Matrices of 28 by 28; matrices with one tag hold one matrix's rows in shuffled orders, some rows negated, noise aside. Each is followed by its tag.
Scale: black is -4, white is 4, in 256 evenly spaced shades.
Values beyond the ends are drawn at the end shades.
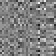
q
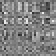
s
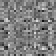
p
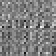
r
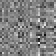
q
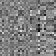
q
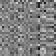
q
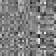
q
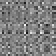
r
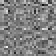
p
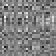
s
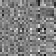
q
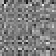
s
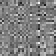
q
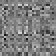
s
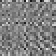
r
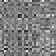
s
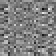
p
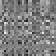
s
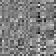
q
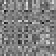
s
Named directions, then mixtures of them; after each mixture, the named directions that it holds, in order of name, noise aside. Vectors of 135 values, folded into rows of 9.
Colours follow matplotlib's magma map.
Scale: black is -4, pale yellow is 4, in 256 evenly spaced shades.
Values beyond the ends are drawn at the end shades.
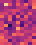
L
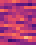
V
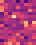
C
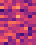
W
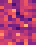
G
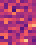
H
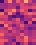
C, G.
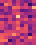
L, V, W.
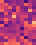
C, H.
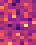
C, G.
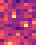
C, G.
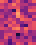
G, H, W.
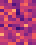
G.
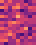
W.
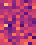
L.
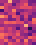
G, W.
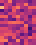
G, W.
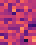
H.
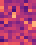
C, H.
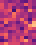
C, H.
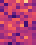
C, L.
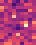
C, G.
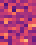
H.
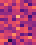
L, V, W.
